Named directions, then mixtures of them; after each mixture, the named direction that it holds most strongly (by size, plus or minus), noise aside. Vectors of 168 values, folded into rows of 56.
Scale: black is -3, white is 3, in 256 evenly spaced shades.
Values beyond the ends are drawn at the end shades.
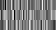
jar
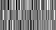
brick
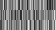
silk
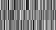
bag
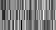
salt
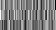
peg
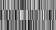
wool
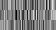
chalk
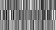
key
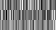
key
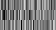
salt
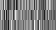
silk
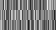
silk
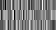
jar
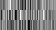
wool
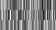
salt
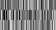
key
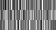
jar
